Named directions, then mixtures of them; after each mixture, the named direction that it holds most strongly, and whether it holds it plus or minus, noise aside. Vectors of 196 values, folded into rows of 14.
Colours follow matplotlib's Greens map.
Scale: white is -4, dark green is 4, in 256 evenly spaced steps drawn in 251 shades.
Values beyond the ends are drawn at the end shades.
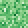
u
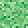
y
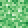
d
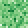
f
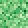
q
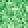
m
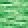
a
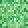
f, minus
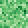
q, plus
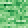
a, minus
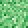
y, minus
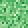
u, minus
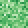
d, plus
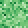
y, minus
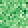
q, plus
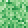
m, minus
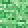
a, plus
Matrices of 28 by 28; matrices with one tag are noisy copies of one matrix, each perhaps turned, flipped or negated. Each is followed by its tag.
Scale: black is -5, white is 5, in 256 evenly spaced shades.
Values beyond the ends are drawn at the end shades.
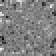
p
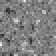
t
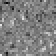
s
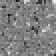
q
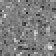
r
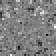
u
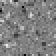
t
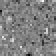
u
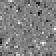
u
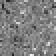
s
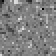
q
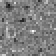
r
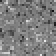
s
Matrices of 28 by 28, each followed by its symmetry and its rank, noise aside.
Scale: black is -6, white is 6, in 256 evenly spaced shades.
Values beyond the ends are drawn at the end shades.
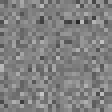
no symmetry, rank six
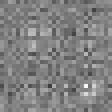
symmetric, rank three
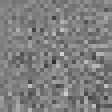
no symmetry, rank six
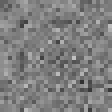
symmetric, rank six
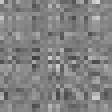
no symmetry, rank three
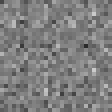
no symmetry, rank six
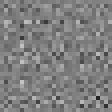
no symmetry, rank four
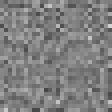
no symmetry, rank four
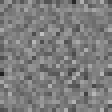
symmetric, rank six
